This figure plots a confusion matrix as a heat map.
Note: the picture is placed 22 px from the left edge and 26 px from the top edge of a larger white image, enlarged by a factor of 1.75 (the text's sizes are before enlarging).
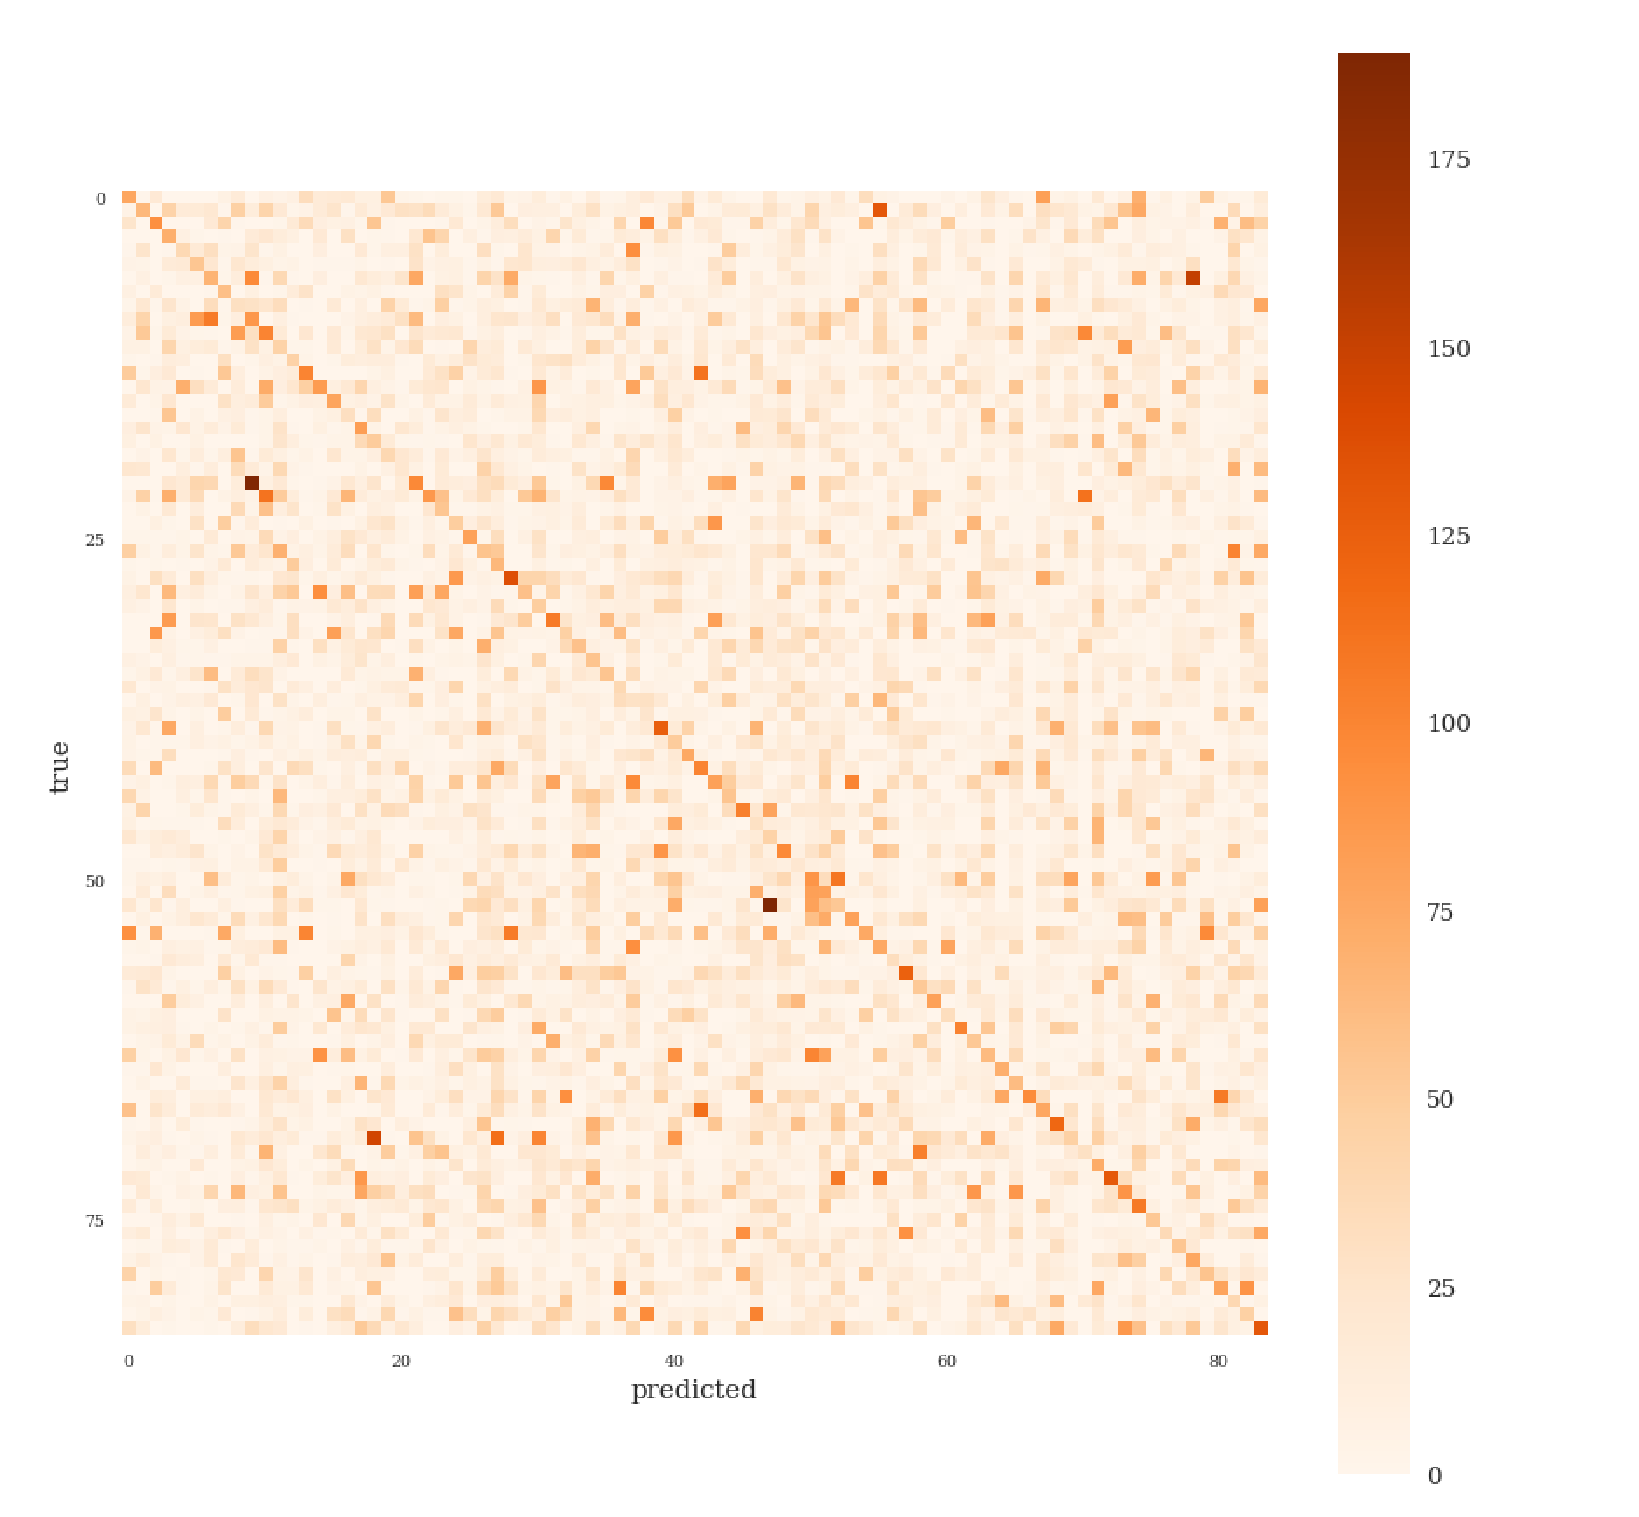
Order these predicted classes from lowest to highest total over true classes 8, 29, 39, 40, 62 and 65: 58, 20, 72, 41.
20, 41, 72, 58
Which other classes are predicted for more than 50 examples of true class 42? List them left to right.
2, 27, 64, 67
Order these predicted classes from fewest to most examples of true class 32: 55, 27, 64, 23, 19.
55, 64, 23, 19, 27
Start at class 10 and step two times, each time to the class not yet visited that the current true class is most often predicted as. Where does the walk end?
58
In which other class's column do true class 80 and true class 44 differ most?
36
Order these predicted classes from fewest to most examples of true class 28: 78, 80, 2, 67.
78, 2, 80, 67
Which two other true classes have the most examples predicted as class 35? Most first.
21, 31
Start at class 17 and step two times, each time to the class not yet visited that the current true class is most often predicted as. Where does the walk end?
47
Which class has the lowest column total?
66
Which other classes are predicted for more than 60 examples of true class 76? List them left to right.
45, 57, 83
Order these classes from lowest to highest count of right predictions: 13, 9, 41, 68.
41, 9, 13, 68
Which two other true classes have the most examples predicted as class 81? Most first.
26, 20
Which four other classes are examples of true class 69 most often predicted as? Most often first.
18, 27, 30, 40
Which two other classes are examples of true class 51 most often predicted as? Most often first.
50, 46
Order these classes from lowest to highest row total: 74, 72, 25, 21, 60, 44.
25, 60, 44, 74, 72, 21
